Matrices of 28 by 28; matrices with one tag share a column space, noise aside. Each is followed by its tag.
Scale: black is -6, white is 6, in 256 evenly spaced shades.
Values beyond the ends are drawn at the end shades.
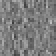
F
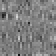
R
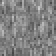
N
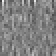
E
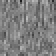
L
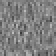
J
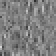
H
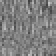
N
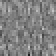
H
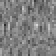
N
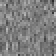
R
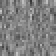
E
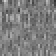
E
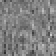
H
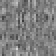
E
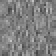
H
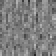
E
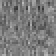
N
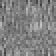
N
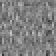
J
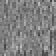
H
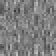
H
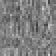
N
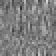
N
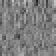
E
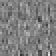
J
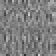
R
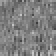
H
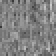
L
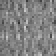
F
